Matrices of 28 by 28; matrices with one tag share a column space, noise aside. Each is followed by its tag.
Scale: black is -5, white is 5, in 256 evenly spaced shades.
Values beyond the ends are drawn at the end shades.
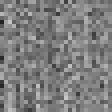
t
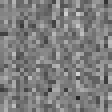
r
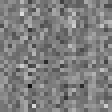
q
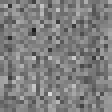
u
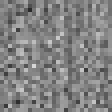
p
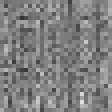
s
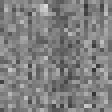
p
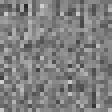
p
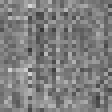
s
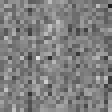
u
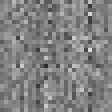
t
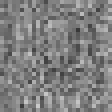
s
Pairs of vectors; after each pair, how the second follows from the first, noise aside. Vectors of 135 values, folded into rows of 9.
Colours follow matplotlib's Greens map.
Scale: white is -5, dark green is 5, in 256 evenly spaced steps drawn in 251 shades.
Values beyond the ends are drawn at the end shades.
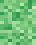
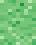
negated, partly zeroed.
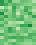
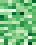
wrapped around, scaled up.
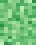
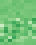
negated, partly zeroed.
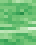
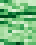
reversed, negated, scaled up.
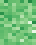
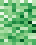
negated, scaled up.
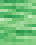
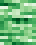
wrapped around, scaled up.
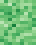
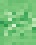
negated, partly zeroed.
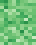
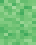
wrapped around, shrunk.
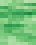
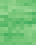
wrapped around, shrunk.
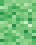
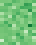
negated, partly zeroed.
